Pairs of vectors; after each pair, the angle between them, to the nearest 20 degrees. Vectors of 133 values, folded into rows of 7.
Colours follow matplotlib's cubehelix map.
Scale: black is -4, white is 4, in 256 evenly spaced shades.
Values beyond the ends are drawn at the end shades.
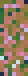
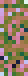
160 degrees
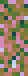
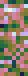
140 degrees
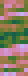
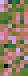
100 degrees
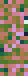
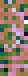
20 degrees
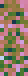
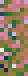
60 degrees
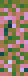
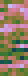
100 degrees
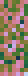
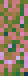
160 degrees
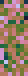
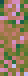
40 degrees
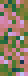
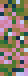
20 degrees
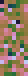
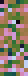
20 degrees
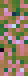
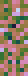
140 degrees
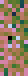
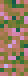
80 degrees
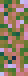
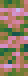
60 degrees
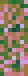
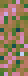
60 degrees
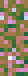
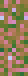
20 degrees
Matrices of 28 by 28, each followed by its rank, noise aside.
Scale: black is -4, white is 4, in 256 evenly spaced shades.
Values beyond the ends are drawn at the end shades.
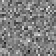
eight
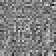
six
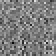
six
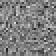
six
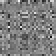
three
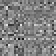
four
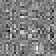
four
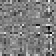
four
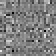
four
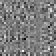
six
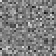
six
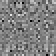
six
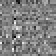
four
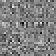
four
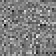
six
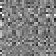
four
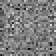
six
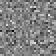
eight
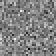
eight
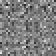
six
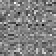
six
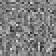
six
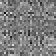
four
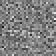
eight
